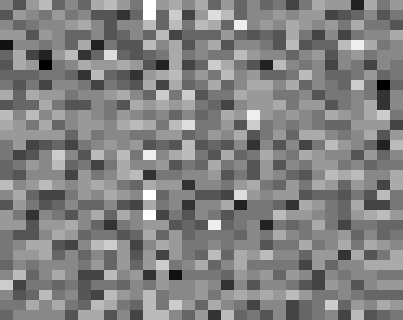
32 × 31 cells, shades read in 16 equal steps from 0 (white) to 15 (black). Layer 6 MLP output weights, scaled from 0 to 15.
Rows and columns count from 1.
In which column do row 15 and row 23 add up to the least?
17
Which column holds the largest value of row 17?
8
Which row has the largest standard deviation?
7
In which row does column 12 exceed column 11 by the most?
18
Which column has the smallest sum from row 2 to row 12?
14
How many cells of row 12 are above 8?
2
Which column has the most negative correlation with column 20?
31
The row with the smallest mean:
12
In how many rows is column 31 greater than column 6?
11
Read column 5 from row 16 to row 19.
3 4 7 6
